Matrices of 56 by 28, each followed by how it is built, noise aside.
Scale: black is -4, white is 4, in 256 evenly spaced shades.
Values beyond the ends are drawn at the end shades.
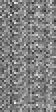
repeating rows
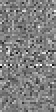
uneven rows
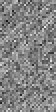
Hankel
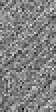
Hankel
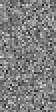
noise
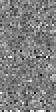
uneven rows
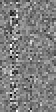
uneven columns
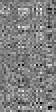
low rank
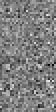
low rank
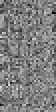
blocks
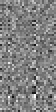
low rank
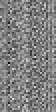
repeating rows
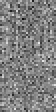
blocks
